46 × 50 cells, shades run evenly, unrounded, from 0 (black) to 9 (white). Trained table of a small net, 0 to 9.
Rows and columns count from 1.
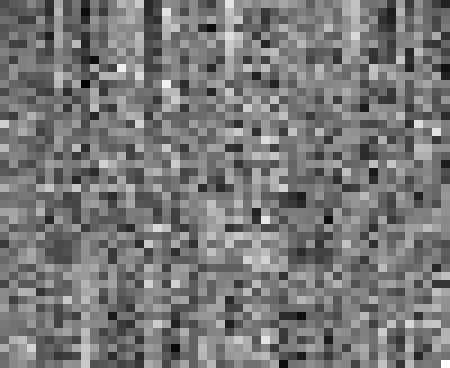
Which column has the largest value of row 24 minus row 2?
6
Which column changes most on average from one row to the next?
30
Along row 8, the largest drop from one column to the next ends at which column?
46
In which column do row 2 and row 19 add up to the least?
10
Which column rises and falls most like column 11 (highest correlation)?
28
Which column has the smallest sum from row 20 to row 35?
36
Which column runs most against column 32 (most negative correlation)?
50
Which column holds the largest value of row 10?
16
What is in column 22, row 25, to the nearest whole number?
5
